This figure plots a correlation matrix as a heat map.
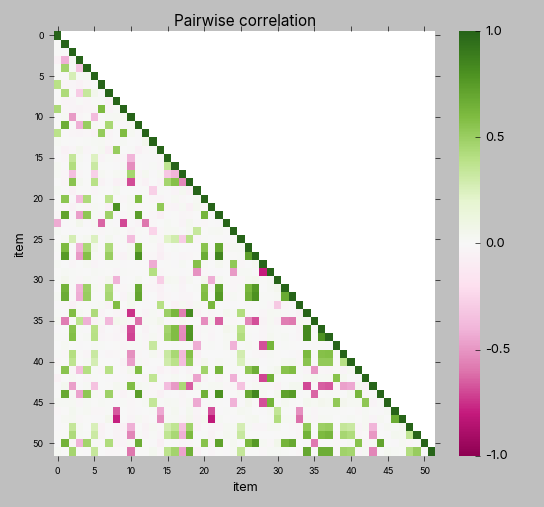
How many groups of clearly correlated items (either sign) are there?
5
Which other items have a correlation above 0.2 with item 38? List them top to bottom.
13, 29, 42, 45
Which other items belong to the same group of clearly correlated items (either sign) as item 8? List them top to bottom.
14, 21, 30, 33, 46, 47
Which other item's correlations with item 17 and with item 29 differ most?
28
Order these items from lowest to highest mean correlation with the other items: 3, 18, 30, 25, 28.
3, 28, 30, 25, 18
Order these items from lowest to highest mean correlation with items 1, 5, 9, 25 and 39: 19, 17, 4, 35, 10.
10, 17, 35, 19, 4
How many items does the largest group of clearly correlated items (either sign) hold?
17
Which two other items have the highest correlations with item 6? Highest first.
9, 12
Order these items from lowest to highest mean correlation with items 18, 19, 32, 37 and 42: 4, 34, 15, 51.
4, 15, 51, 34
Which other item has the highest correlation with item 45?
29
